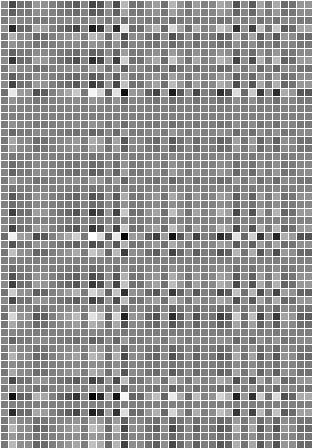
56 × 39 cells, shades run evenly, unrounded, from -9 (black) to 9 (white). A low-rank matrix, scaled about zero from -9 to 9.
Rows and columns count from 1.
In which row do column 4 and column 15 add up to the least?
50
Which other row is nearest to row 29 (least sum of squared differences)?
27
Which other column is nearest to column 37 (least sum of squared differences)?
17
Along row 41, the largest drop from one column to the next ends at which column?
16
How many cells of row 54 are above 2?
7
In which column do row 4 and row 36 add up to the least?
12
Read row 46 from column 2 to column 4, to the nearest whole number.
1 0 0
